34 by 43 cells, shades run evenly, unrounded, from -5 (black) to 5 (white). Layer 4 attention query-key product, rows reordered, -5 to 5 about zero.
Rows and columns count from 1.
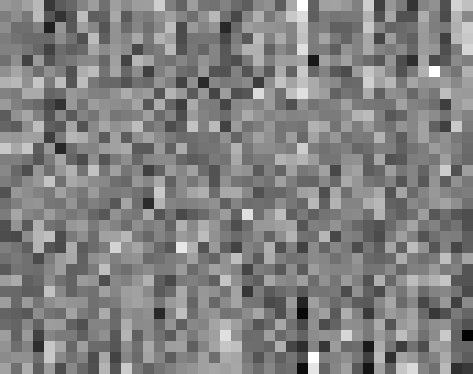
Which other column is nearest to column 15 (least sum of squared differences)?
31
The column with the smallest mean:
6
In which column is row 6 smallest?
29
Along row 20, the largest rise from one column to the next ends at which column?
23
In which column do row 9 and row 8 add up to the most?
28
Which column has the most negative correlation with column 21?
43
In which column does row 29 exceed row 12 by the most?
17
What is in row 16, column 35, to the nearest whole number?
-1
